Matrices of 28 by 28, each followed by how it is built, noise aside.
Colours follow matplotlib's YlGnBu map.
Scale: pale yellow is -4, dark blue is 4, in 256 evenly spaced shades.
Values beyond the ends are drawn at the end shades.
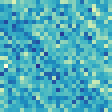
Toeplitz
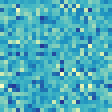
low rank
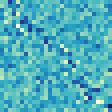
banded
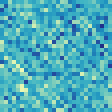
Toeplitz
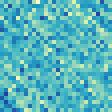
Toeplitz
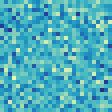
noise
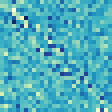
banded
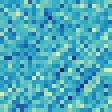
Hankel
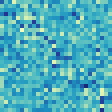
banded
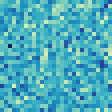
noise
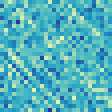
Toeplitz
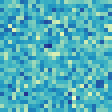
noise
